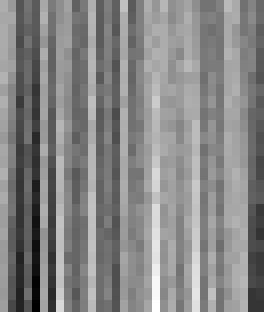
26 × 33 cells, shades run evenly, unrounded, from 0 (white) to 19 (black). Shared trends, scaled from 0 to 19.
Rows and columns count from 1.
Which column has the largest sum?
5
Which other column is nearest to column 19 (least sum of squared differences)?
24
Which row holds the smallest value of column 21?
1
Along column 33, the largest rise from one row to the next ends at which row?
18
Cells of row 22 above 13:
5
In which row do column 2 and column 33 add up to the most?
26
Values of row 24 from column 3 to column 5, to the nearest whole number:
16 12 19
